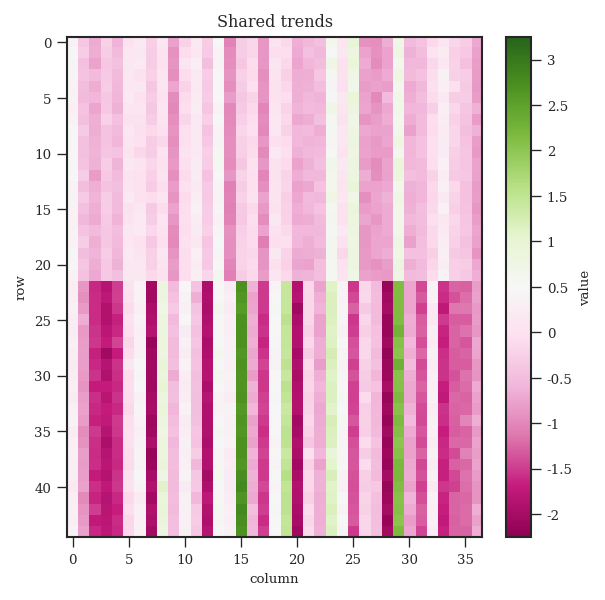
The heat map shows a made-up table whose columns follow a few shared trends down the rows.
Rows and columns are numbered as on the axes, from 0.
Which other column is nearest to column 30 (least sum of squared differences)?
22
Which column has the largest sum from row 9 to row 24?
29
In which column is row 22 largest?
15
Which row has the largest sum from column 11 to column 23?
42
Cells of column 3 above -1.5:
22
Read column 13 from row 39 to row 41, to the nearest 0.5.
0.5 0.5 0.5
